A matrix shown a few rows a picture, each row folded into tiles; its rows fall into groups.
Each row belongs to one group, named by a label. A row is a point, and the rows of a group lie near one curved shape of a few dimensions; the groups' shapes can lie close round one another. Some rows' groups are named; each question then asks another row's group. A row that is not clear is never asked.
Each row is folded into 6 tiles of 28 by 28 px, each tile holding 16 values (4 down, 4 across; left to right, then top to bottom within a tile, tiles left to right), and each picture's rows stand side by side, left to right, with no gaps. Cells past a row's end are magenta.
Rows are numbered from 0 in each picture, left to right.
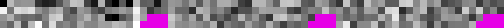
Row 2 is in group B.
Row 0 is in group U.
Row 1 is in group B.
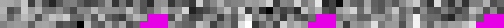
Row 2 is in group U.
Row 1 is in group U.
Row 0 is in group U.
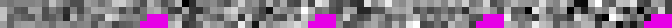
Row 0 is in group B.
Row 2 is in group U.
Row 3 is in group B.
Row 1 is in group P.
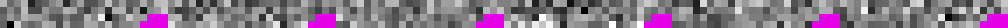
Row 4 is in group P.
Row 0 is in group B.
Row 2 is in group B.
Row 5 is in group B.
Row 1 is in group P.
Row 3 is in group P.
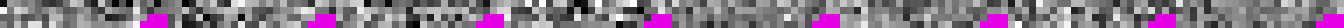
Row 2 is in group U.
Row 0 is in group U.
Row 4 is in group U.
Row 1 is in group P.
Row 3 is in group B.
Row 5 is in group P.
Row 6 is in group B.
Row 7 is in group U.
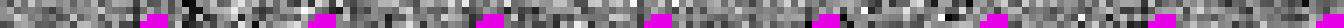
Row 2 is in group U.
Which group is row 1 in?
P
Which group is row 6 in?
P
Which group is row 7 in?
U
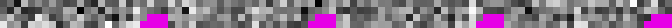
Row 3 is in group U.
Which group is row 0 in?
P
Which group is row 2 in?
P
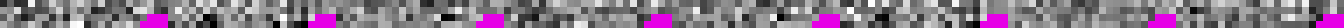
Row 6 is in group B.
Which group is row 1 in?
P
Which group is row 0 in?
U
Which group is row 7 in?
U
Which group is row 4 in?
B
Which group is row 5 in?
P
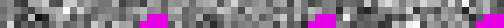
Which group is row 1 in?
P
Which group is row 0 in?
P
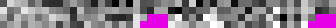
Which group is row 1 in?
P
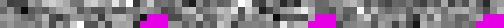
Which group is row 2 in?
U
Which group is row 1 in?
B
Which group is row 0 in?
U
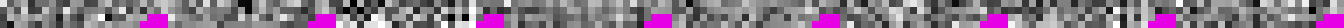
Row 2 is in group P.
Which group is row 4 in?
P
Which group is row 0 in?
B
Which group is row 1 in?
B
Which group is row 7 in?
U
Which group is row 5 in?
B
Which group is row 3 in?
U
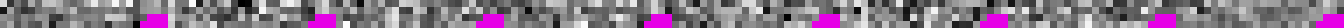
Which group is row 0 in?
U
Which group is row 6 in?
U
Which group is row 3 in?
U
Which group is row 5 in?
P
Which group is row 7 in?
P
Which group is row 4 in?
B
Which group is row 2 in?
B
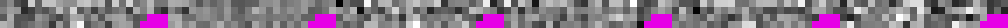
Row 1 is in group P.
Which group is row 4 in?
U
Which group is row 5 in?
B
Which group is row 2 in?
U
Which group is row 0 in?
U
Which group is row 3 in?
U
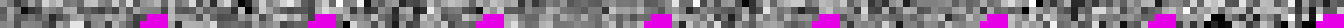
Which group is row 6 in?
P
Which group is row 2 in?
B
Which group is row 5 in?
B
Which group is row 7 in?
P
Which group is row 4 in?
B
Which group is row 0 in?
U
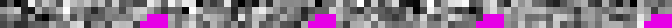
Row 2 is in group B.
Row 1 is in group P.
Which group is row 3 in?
U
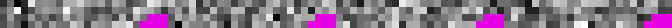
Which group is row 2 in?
B
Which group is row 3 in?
U
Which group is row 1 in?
B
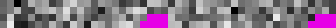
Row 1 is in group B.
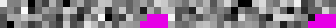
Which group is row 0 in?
B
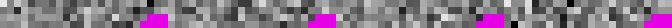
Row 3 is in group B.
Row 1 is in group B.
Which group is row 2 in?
B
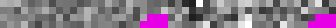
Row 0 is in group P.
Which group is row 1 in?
U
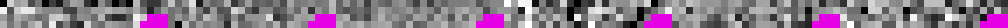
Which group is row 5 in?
B
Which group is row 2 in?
P
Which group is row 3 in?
P
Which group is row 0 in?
U
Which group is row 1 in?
B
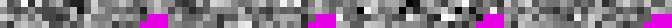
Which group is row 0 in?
B
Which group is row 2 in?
B
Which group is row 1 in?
U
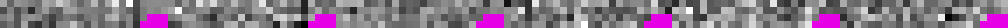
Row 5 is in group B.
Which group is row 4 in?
U
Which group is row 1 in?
P
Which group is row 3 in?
U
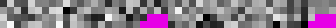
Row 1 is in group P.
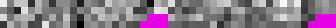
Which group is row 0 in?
U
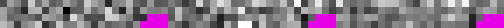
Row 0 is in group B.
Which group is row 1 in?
U
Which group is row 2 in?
U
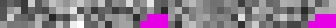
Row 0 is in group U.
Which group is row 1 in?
P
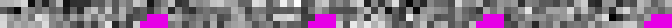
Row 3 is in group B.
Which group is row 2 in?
P
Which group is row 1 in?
U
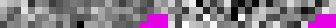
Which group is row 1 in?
P
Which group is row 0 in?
U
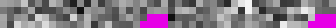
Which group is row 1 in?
B
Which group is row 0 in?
P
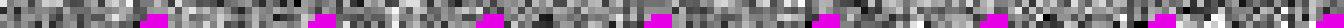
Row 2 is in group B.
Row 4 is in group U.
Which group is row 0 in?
U
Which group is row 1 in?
U
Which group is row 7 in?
P
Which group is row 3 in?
P
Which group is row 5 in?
U
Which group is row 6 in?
P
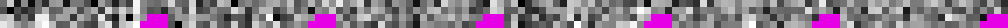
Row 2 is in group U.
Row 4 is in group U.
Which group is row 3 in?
P
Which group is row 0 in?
P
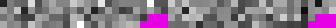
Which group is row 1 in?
P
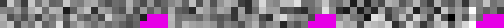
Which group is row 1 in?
B
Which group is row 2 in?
P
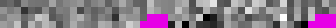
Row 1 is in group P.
